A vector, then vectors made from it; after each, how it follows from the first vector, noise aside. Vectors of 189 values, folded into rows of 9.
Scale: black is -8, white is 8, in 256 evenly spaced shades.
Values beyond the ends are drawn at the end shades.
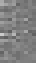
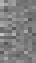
copied.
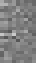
copied.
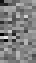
negated, scaled up.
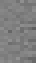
reversed, negated, shrunk.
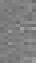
reversed, shrunk.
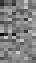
negated, scaled up.
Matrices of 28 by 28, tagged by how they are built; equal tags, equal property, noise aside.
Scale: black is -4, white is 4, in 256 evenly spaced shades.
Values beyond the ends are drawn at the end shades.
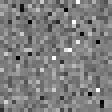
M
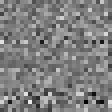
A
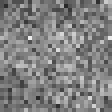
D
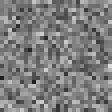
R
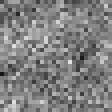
D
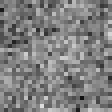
D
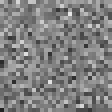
R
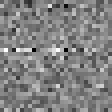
A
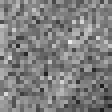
D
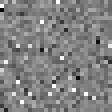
M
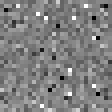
M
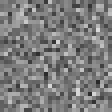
R
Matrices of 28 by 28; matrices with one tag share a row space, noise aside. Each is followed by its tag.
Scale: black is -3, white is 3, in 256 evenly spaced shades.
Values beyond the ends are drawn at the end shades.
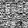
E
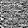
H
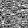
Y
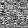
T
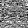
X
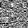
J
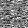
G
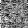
X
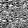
J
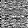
X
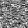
G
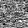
E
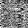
H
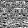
E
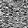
J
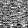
G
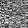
X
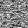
G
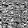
J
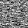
G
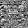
H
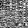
E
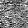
X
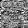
H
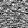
G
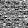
E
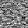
G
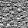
G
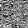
J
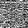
E
